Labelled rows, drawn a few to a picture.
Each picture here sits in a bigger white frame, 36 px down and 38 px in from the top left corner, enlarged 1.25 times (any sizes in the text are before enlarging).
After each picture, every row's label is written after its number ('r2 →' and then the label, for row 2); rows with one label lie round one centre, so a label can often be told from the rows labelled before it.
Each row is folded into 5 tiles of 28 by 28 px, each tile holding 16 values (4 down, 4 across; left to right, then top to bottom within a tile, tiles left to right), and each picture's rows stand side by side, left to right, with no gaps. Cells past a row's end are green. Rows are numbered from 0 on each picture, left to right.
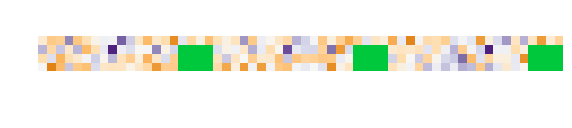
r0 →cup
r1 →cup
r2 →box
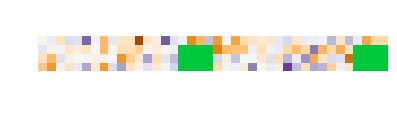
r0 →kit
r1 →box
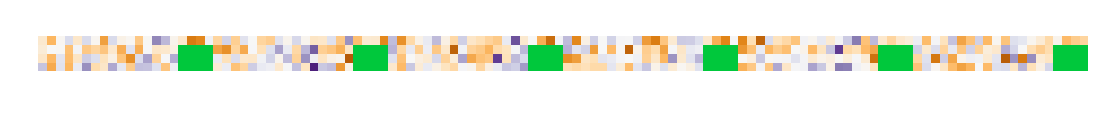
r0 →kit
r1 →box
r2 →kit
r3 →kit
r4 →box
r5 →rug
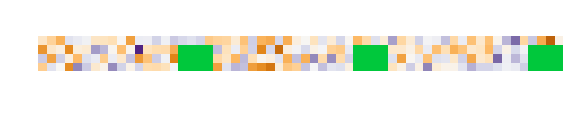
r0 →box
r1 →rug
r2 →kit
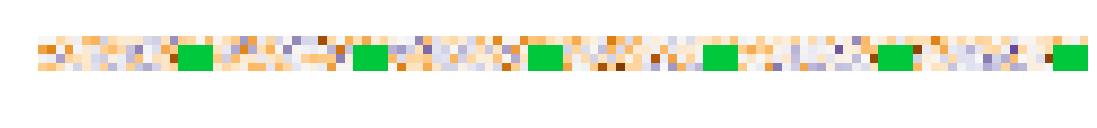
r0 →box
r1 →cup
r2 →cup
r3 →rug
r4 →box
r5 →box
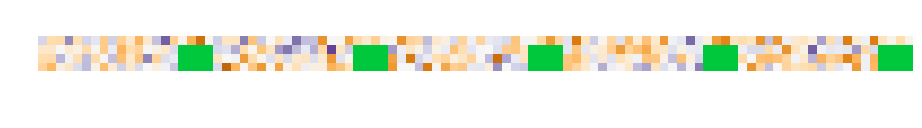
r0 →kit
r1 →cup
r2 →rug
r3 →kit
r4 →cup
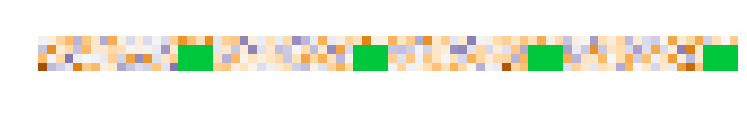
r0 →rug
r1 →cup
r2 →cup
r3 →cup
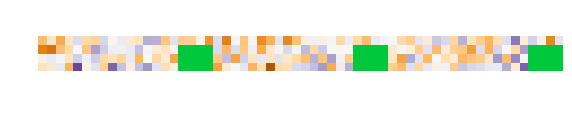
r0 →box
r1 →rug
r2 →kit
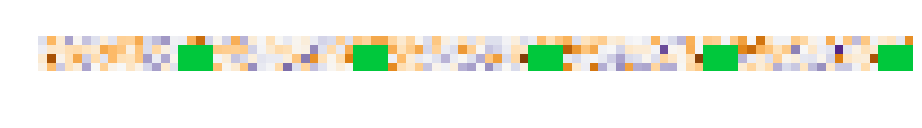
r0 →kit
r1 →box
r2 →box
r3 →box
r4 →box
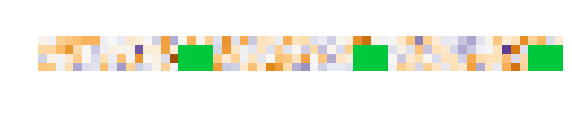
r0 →box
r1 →rug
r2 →cup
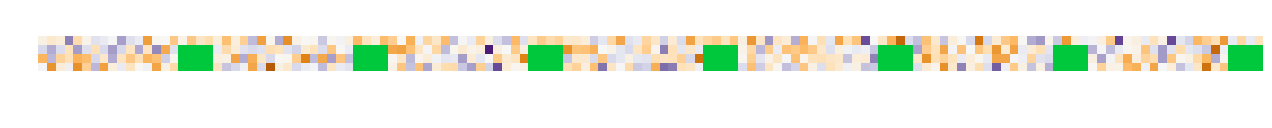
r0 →cup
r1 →rug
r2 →box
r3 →box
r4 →kit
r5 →kit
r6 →cup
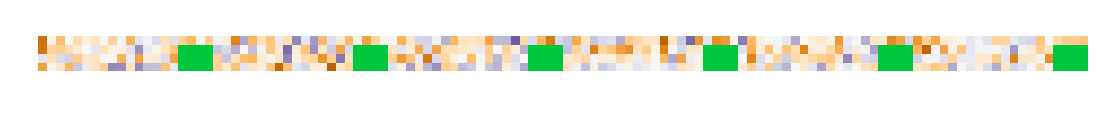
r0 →box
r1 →cup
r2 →kit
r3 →kit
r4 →kit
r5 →box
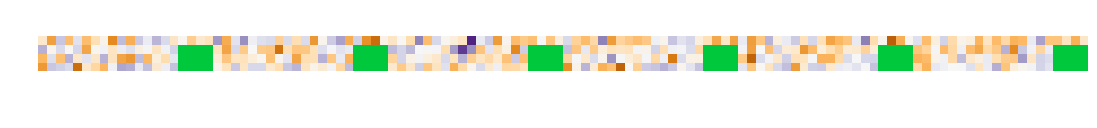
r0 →rug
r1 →kit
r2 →cup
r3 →rug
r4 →kit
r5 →kit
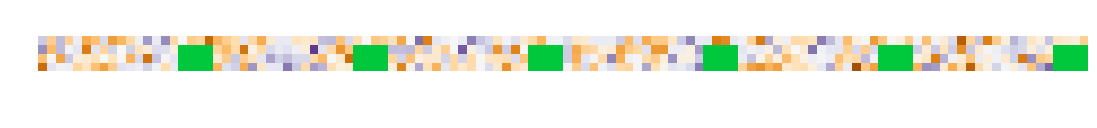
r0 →rug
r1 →box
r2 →cup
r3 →kit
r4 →cup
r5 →rug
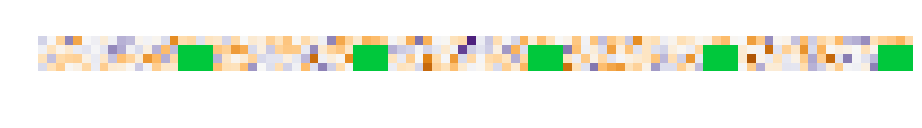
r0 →cup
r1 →box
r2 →cup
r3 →rug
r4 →kit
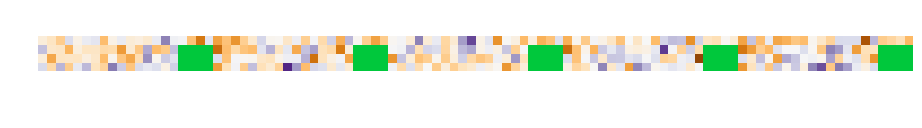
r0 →kit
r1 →box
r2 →cup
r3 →box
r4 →box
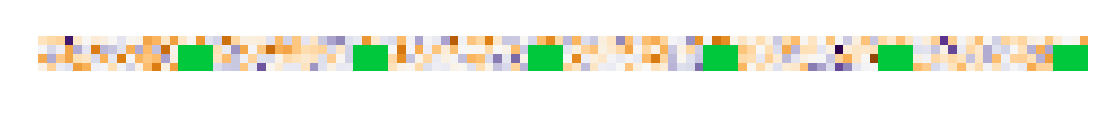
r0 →cup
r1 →kit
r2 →kit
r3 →kit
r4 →box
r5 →cup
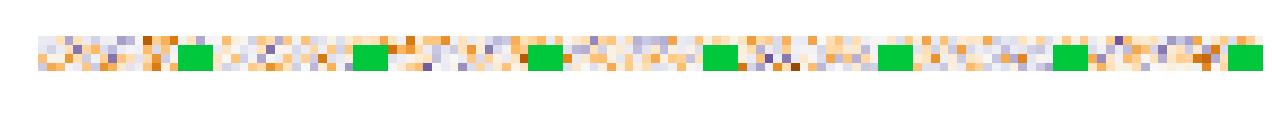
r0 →cup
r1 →rug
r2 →box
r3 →cup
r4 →rug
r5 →rug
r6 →cup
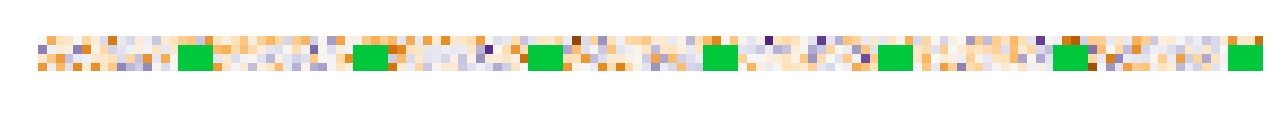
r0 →rug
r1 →box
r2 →box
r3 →rug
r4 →cup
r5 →kit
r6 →rug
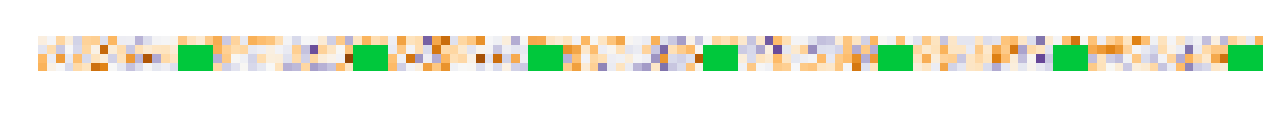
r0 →rug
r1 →box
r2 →rug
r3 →box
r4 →cup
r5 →kit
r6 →box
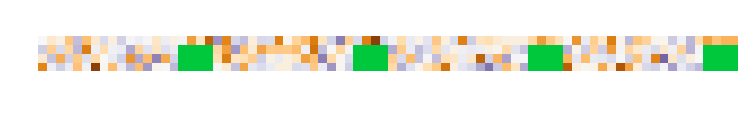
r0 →rug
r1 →kit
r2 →rug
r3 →rug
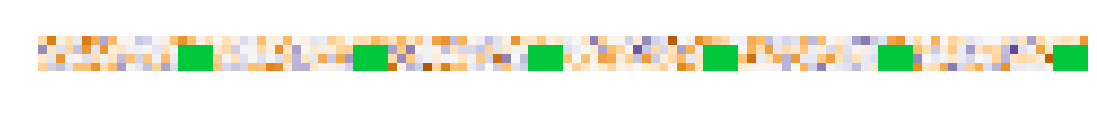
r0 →rug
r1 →rug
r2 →rug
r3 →cup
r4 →kit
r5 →box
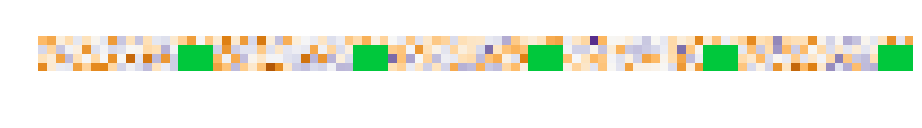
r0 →rug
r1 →rug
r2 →box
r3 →cup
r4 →rug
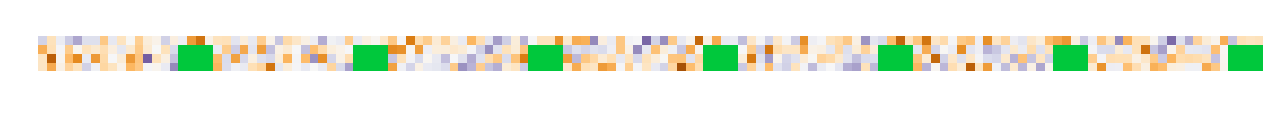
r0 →kit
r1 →rug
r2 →box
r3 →cup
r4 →kit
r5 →rug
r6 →cup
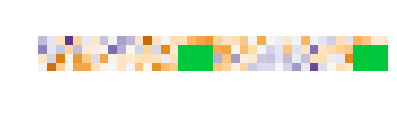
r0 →cup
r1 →box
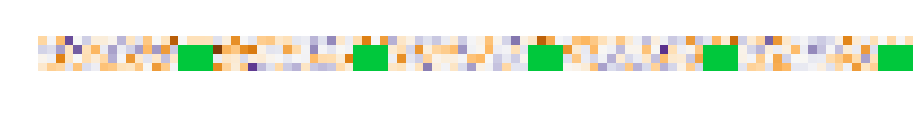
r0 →cup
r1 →box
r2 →kit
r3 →box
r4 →cup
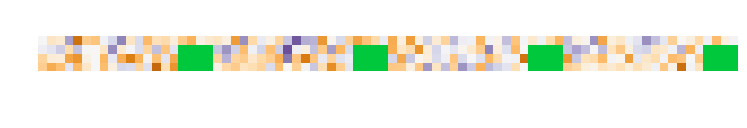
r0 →cup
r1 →cup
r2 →box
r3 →cup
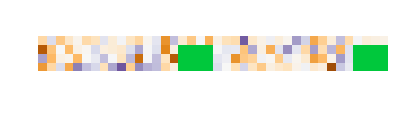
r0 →box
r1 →cup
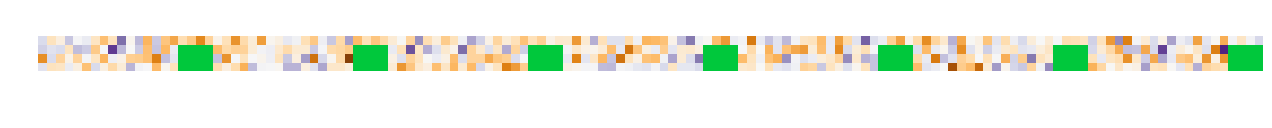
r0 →cup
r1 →box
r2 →cup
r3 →kit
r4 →kit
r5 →rug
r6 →cup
